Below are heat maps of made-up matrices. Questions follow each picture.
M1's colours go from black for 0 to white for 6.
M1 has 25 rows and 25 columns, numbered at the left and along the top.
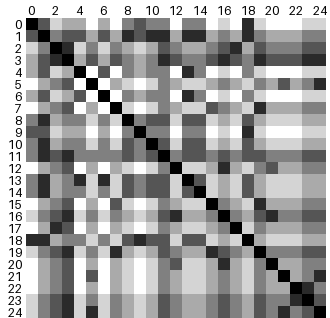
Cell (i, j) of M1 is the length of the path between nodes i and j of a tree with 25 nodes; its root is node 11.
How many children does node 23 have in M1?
1
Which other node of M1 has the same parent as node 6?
4
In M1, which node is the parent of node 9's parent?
1
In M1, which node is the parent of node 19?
3
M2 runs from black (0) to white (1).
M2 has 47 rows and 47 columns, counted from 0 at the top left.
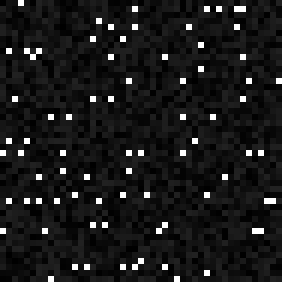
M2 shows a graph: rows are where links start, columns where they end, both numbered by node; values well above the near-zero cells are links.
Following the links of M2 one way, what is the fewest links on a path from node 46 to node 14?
2
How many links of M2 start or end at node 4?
7
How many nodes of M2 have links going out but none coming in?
5
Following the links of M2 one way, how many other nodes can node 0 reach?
6
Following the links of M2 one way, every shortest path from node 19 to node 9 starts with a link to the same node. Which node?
node 11
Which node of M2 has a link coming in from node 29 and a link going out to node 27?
node 37
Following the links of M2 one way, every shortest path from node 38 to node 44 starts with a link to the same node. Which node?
node 7
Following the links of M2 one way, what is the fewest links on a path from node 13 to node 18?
4
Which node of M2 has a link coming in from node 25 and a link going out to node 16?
node 3
